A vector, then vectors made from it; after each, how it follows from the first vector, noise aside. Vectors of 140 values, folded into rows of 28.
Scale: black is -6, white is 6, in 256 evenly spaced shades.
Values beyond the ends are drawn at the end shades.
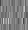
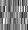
reversed, scaled up.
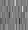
wrapped around, partly zeroed.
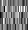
reversed, scaled up.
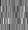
copied.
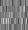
copied.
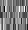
reversed, scaled up.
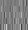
wrapped around, partly zeroed.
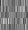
copied.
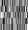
reversed, negated, scaled up.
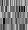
reversed, negated, scaled up.
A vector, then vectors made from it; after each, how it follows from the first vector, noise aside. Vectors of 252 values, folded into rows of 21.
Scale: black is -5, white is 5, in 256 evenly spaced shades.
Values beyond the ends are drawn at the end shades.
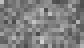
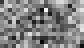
negated, scaled up.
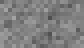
wrapped around, negated, shrunk.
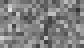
wrapped around.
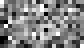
reversed, scaled up.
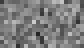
sign-scrambled.
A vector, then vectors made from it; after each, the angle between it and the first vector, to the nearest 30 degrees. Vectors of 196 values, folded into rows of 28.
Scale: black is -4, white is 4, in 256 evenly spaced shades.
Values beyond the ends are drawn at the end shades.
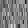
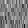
90 degrees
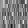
150 degrees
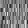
60 degrees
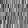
90 degrees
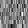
120 degrees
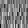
60 degrees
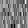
150 degrees
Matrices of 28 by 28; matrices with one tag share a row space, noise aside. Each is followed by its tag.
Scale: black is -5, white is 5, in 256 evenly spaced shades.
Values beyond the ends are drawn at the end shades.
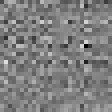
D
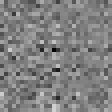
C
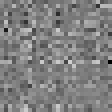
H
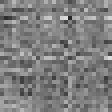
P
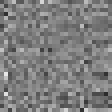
D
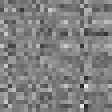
D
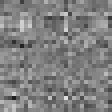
P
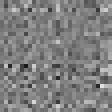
H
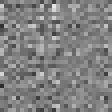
C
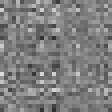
C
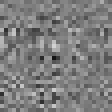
C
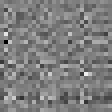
D
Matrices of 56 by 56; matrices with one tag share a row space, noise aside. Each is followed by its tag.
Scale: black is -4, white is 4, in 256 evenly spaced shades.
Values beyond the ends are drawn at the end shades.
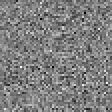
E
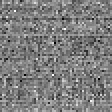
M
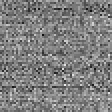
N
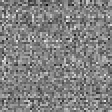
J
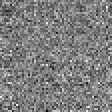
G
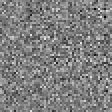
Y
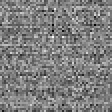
M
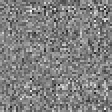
Y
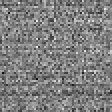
M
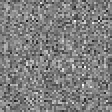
E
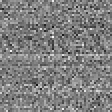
M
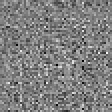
E
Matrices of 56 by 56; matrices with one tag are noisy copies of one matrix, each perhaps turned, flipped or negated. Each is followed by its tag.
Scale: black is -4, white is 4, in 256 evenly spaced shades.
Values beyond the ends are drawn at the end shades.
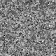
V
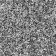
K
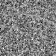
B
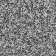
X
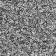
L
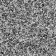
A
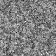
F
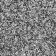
K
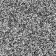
A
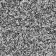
K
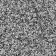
B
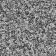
X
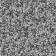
X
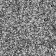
V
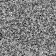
V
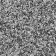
K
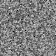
B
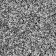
A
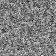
X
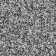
X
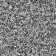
L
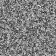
X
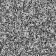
X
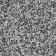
B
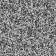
X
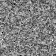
L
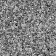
F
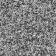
F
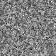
L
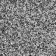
L
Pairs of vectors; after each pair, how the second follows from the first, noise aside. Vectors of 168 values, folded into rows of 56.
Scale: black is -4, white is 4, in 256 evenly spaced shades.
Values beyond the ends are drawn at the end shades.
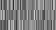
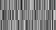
shuffled.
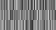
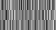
shuffled.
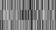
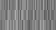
wrapped around, negated, shrunk.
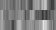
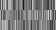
shuffled.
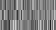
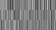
wrapped around, negated, shrunk.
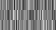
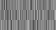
wrapped around, negated, shrunk.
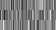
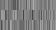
wrapped around, negated, shrunk.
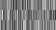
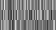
shuffled.
